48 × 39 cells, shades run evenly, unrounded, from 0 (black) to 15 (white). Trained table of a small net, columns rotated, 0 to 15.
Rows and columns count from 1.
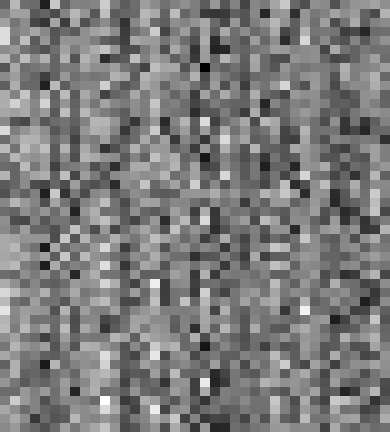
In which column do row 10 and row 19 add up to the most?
15
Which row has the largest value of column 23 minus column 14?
16
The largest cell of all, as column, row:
11, 45
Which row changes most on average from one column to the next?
25
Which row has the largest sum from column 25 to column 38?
22
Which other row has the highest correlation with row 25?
14
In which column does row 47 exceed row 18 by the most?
8
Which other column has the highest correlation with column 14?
3
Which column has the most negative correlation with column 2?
21
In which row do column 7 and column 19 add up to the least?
47
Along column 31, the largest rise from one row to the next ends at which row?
42
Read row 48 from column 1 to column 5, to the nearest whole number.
8 9 7 6 5
